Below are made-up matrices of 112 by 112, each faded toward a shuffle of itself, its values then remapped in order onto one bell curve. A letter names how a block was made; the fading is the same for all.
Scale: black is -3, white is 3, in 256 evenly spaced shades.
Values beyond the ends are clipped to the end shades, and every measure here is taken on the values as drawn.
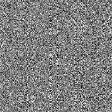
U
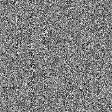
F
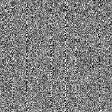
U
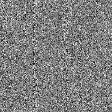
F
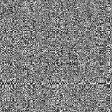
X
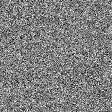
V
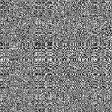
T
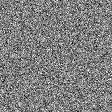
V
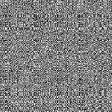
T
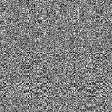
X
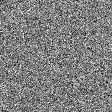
V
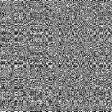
T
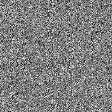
F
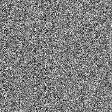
F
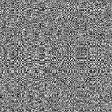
T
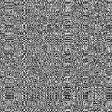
T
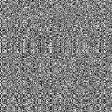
T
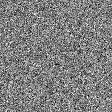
V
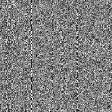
U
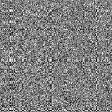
X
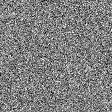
V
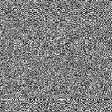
X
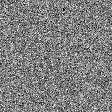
V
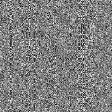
U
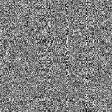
U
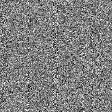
F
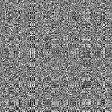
T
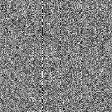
U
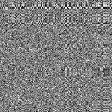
T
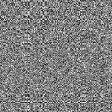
X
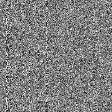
F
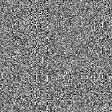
U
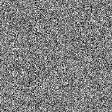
F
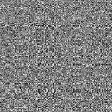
X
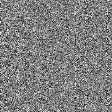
F
